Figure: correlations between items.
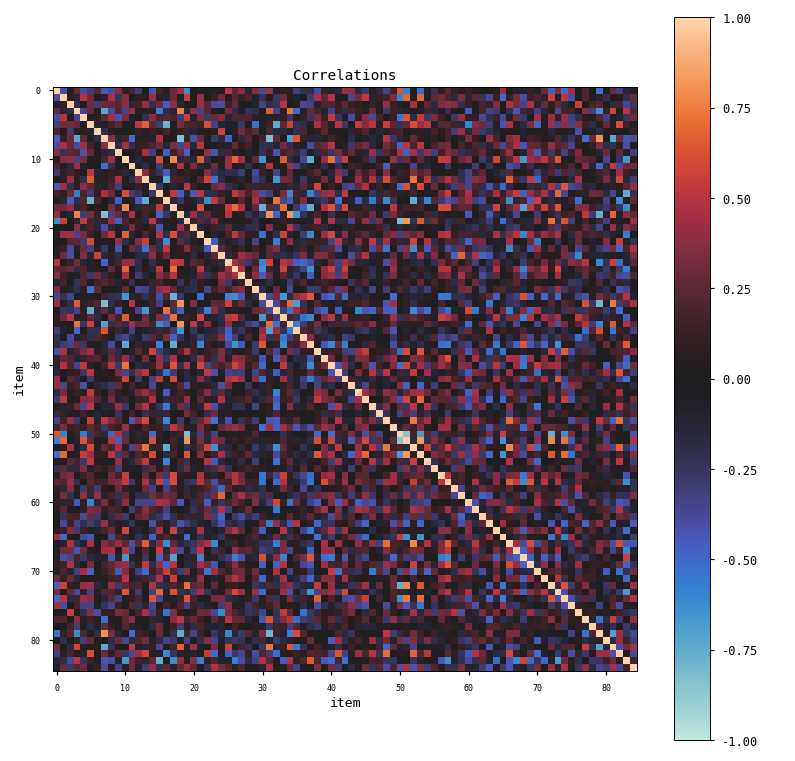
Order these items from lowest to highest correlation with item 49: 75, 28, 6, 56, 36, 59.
36, 75, 28, 6, 59, 56
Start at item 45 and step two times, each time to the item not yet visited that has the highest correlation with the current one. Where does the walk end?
51
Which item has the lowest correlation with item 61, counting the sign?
32
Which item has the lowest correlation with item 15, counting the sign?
83
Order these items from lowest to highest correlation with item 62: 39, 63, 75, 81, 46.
39, 81, 75, 63, 46
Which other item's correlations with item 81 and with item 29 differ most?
34
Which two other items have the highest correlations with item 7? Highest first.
79, 35
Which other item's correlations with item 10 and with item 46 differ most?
40
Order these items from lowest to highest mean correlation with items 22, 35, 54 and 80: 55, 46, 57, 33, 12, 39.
55, 33, 39, 57, 12, 46
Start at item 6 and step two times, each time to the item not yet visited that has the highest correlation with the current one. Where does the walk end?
59
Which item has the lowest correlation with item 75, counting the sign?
53
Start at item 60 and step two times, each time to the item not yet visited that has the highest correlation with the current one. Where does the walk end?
16
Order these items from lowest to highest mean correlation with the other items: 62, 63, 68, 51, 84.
68, 63, 62, 84, 51
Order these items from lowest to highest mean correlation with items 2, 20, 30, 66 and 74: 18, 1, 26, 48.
26, 18, 1, 48
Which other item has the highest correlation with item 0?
50
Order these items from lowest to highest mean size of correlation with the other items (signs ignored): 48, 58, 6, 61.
6, 58, 61, 48
